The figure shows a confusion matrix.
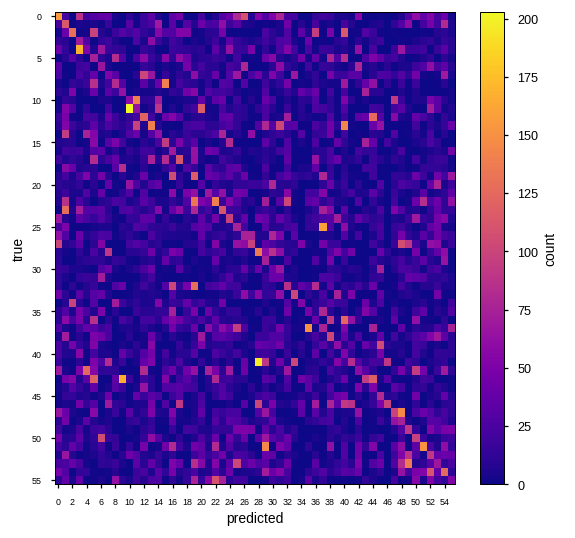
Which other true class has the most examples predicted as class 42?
6
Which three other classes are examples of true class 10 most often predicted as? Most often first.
11, 47, 14
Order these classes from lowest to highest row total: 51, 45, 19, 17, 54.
45, 17, 19, 54, 51
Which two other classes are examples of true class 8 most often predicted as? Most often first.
15, 5
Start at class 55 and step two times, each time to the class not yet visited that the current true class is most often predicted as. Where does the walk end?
19
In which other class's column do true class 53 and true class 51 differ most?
49
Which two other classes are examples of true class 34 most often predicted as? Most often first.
2, 8
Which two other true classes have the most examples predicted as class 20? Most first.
11, 38
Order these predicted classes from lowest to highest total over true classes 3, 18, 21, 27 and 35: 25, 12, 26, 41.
41, 12, 26, 25
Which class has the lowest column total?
46
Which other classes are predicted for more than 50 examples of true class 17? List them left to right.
5, 13, 15, 19, 36
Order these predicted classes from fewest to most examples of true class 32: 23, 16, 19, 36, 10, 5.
10, 5, 23, 36, 16, 19
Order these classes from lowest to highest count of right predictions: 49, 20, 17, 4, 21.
20, 4, 21, 49, 17
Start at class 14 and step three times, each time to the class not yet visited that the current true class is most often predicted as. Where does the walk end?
52
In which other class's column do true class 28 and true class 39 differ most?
7
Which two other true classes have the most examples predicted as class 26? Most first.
0, 6
